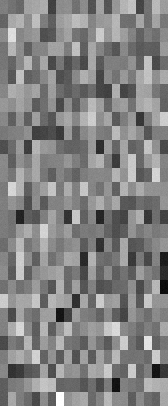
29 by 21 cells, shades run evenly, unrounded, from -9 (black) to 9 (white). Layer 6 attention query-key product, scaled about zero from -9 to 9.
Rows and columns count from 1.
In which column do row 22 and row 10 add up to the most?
15
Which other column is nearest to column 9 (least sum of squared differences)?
13
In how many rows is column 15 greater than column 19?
12
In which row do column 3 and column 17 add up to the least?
16
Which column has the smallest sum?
18
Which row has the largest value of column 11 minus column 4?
14
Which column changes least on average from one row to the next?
1
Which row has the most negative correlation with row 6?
3
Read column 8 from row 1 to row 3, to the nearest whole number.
1 2 1
